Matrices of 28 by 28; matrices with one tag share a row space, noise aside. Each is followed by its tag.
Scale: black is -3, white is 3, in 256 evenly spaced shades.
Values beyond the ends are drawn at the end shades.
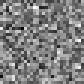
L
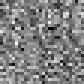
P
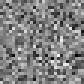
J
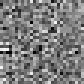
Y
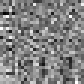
Y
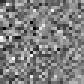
L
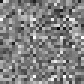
J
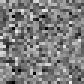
L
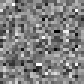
P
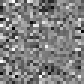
L
